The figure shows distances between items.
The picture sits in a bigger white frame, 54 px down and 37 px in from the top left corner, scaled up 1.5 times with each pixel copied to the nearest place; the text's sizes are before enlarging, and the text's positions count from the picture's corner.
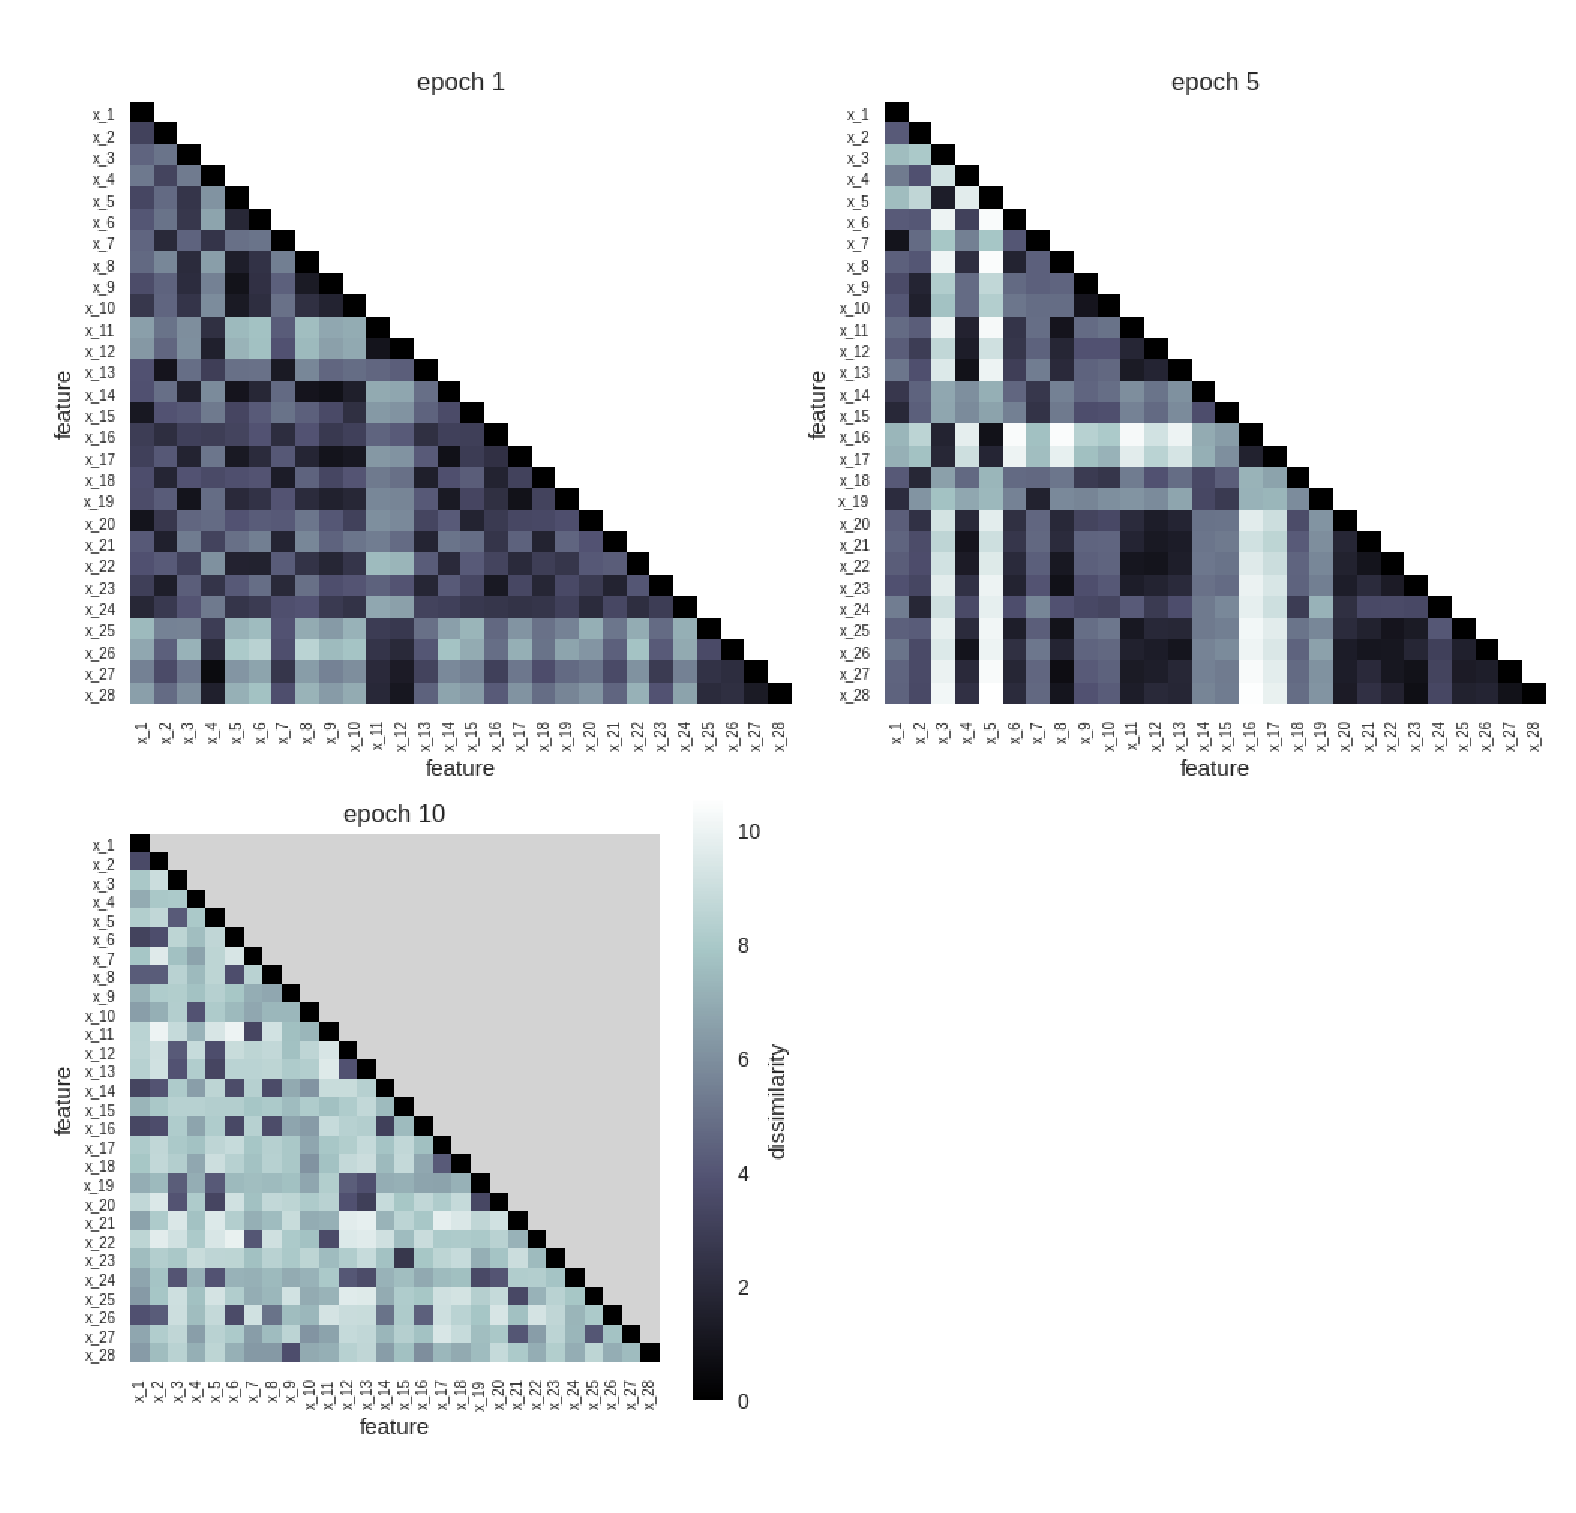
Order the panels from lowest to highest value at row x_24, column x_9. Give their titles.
epoch 1, epoch 5, epoch 10
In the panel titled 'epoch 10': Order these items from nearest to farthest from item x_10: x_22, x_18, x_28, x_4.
x_4, x_18, x_28, x_22
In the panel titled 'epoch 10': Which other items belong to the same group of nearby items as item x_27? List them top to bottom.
x_21, x_25
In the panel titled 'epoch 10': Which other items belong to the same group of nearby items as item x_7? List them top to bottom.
x_11, x_22
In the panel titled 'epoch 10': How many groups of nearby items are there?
8
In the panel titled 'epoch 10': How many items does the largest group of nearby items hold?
7
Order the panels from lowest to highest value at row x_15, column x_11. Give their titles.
epoch 5, epoch 1, epoch 10
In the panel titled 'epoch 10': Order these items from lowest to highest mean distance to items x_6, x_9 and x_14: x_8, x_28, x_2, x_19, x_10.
x_8, x_2, x_28, x_10, x_19
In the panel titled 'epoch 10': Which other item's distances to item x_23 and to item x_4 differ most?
x_15
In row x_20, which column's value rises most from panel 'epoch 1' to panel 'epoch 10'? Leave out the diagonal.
x_1
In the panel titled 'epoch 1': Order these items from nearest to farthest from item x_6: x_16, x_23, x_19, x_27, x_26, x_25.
x_19, x_16, x_23, x_27, x_25, x_26
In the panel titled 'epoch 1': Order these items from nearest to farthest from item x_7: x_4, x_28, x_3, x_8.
x_4, x_28, x_3, x_8
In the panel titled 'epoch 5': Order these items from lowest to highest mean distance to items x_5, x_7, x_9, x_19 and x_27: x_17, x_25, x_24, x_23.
x_23, x_25, x_24, x_17
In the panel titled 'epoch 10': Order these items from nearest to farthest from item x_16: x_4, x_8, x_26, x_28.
x_8, x_26, x_28, x_4
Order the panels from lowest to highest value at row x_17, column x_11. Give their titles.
epoch 1, epoch 10, epoch 5
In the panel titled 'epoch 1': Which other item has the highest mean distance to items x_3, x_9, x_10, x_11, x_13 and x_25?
x_26
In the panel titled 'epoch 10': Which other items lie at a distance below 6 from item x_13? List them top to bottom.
x_3, x_5, x_12, x_19, x_20, x_24
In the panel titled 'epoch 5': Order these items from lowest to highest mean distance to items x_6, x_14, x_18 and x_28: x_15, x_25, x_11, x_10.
x_25, x_11, x_10, x_15
